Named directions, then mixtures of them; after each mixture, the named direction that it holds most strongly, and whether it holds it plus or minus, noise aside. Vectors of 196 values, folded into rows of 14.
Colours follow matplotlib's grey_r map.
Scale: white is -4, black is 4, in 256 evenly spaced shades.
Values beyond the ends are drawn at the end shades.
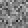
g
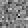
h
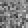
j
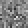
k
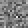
k, plus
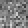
k, minus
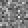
h, minus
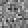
h, minus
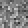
k, minus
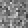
j, minus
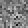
k, minus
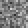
j, plus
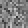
k, minus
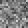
g, minus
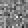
j, minus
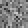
g, plus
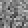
k, plus
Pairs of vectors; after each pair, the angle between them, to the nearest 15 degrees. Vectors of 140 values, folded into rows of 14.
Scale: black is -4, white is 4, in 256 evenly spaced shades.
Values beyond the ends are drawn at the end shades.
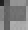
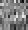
120 degrees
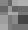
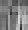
135 degrees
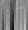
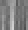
165 degrees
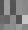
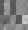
15 degrees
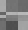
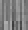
90 degrees
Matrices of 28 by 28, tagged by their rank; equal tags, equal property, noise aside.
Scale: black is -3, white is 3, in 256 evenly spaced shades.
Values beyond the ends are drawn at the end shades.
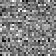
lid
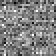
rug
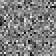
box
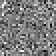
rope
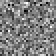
box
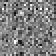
rug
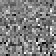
box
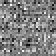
rope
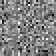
box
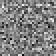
rope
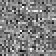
box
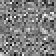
lid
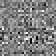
rug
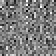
rug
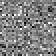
rug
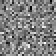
lid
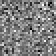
box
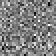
rug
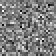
rope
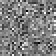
rope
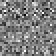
rug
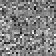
rope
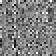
rug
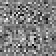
rug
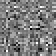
rug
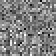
rope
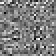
lid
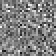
box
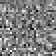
lid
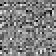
rug
